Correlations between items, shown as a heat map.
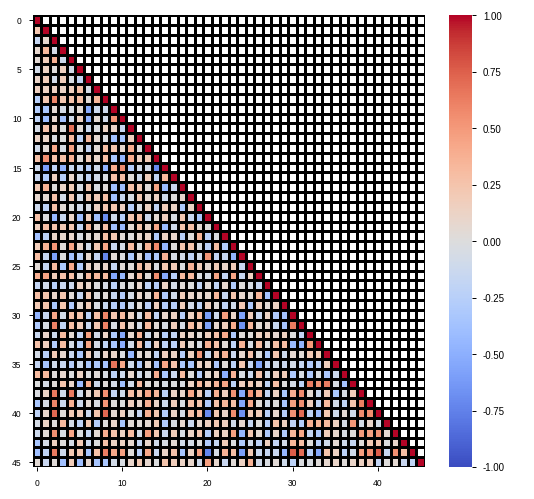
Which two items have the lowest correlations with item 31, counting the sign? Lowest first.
24, 20
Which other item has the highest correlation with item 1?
14
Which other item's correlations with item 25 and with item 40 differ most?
20
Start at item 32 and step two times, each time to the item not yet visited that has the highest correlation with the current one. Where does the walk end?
34
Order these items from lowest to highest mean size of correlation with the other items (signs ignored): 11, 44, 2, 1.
11, 1, 2, 44
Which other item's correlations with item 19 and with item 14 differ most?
15
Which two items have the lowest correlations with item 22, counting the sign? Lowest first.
36, 0
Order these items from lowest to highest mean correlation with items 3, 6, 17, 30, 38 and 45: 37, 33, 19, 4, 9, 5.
9, 5, 19, 33, 37, 4
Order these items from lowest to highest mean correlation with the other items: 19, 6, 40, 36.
36, 6, 19, 40
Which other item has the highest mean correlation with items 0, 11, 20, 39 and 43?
4
